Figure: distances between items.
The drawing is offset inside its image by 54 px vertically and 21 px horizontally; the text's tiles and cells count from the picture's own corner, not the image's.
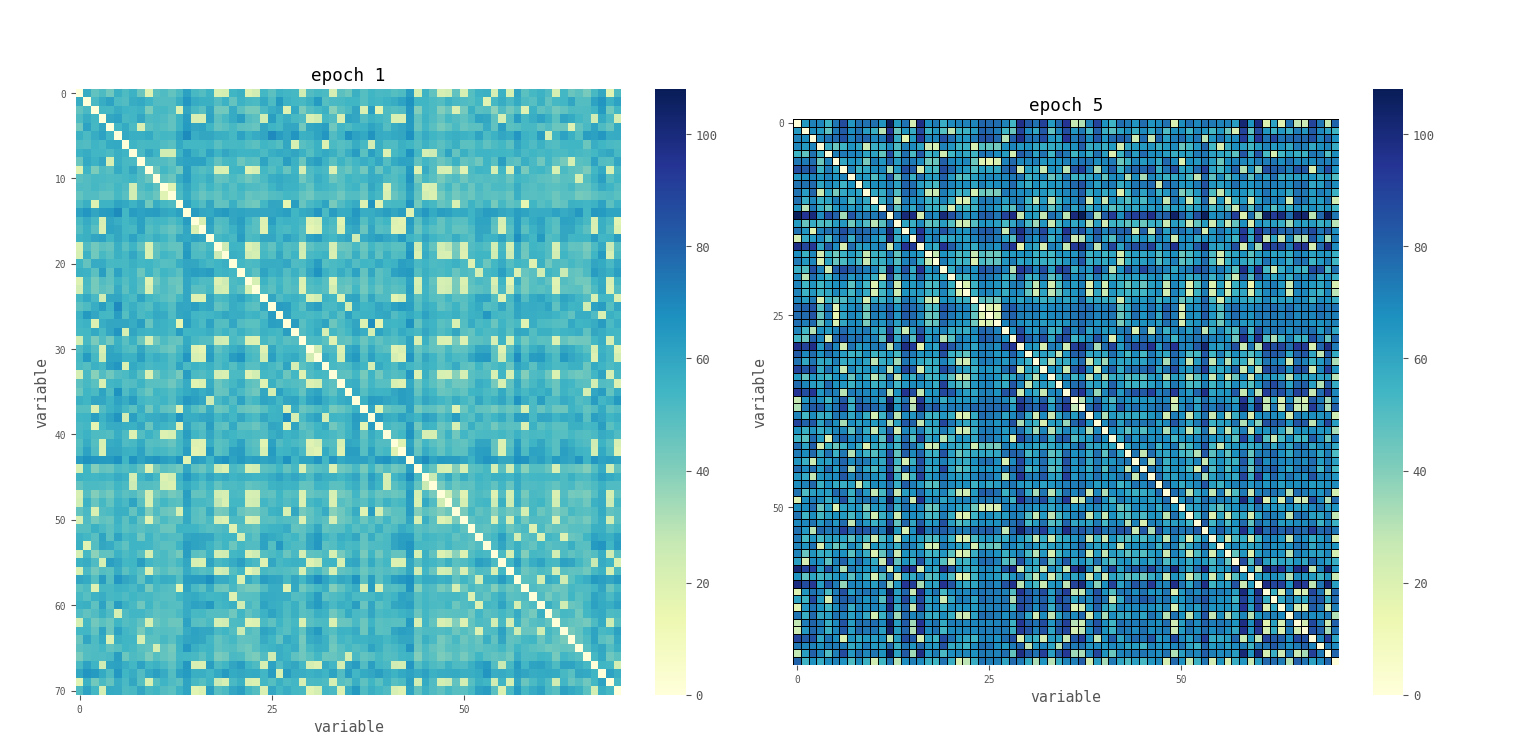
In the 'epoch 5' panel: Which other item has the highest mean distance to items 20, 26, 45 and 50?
12
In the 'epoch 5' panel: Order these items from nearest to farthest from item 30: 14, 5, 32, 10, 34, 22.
34, 22, 10, 32, 5, 14
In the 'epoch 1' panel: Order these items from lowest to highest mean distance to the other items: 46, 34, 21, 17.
34, 46, 21, 17
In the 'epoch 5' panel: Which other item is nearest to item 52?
45
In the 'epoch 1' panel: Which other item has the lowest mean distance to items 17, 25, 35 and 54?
66
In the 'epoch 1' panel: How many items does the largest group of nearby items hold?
16
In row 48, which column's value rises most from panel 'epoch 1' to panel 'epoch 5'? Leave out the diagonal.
29
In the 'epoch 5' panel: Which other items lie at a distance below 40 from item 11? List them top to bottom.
1, 20, 57
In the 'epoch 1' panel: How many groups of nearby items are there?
15
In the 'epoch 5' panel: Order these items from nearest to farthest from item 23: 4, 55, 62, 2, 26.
55, 26, 4, 62, 2
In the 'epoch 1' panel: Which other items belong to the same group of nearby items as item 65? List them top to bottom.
10
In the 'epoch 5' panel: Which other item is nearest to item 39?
32
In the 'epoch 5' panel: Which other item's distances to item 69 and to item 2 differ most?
14
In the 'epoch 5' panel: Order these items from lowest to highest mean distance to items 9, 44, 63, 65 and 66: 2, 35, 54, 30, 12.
54, 2, 30, 35, 12
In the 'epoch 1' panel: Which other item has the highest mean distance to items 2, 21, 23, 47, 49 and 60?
43
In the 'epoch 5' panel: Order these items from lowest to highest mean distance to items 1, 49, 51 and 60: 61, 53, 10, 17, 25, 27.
10, 17, 61, 27, 25, 53
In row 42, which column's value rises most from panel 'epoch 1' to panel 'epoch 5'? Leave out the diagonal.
15
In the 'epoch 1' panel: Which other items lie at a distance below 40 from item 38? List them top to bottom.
6, 28, 32
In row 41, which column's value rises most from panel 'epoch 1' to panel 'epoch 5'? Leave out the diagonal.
16
